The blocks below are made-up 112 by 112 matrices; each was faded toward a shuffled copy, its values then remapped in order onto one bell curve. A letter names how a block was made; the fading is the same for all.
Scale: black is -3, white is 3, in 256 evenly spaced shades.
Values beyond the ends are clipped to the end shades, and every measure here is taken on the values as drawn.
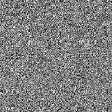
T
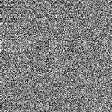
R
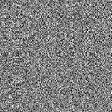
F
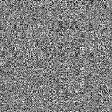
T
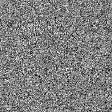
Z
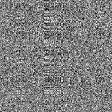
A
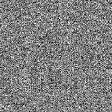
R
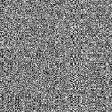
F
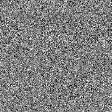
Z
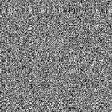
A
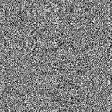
R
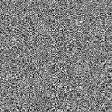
F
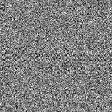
R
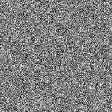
R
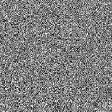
T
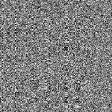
T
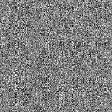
T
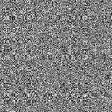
A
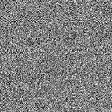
R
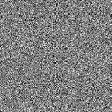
R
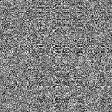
F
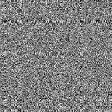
A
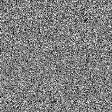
Z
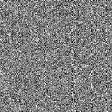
T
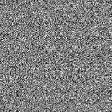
R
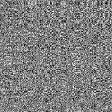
F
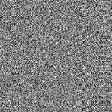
F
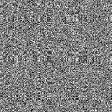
A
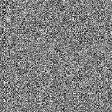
T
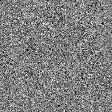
Z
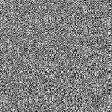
F
